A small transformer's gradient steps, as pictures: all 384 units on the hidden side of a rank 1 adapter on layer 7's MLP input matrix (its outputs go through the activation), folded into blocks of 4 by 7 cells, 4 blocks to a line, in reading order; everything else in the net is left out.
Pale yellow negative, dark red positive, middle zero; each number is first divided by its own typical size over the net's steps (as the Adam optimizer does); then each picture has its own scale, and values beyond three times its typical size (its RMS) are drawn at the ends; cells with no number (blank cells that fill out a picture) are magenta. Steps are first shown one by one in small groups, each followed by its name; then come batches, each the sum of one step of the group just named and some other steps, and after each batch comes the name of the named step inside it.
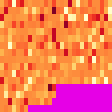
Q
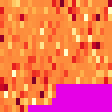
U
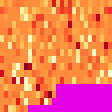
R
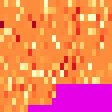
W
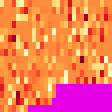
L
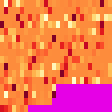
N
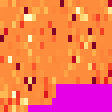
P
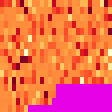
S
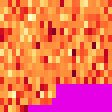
P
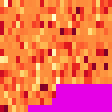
N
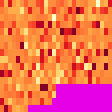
W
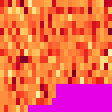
S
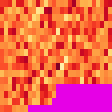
S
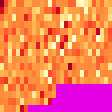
Q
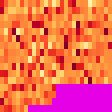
W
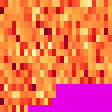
L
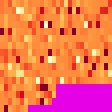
R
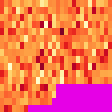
W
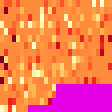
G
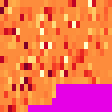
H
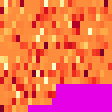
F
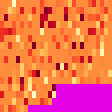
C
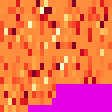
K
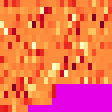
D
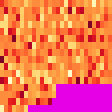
G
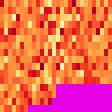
K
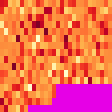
D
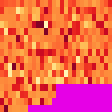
D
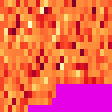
K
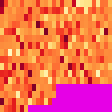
H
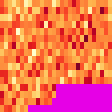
C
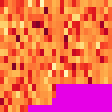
D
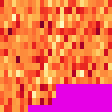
C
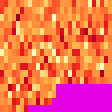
H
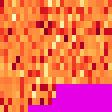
C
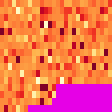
C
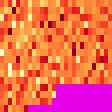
C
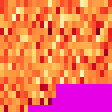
D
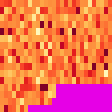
H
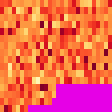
H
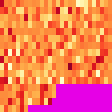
G
